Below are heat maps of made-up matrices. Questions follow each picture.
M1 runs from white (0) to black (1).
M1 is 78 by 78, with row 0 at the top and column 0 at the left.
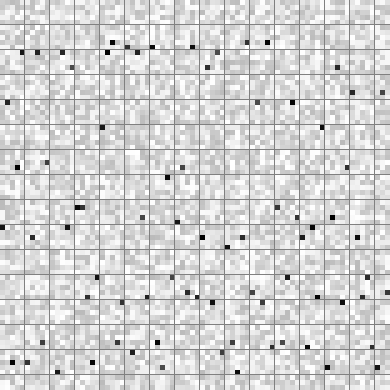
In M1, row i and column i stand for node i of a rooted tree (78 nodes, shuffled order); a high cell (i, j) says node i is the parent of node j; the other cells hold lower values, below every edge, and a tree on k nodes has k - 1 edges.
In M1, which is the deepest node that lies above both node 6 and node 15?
47
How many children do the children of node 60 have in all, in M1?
5
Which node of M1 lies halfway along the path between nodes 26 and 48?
33
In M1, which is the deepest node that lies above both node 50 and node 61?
69
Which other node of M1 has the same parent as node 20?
64
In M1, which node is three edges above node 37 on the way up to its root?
25
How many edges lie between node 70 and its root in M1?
5
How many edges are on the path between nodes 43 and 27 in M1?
2
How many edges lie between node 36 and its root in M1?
9
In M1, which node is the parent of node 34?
55
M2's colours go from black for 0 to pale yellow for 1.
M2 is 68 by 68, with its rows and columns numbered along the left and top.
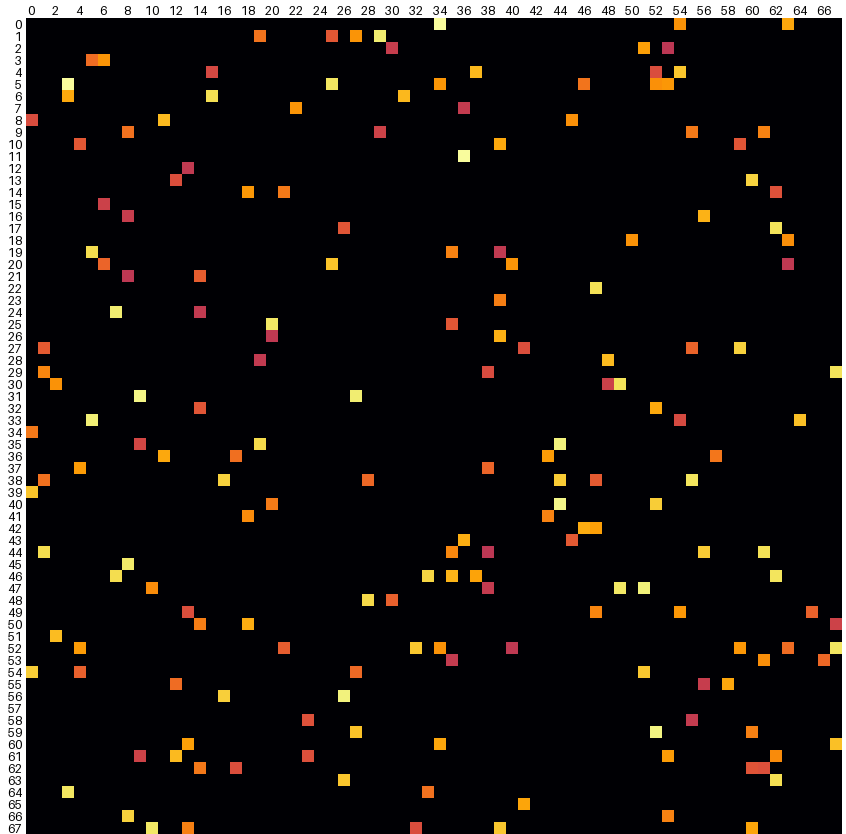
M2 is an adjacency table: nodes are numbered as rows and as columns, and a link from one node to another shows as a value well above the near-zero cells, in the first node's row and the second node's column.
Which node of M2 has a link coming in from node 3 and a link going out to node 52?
node 5
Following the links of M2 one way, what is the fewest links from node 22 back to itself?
8
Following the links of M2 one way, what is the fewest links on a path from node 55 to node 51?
6
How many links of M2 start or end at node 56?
5
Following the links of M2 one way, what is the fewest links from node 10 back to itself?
4
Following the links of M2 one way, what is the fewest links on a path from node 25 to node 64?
6
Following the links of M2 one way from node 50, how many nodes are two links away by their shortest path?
8
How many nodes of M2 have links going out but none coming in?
2
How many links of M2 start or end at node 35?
8
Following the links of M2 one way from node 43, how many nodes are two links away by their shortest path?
4
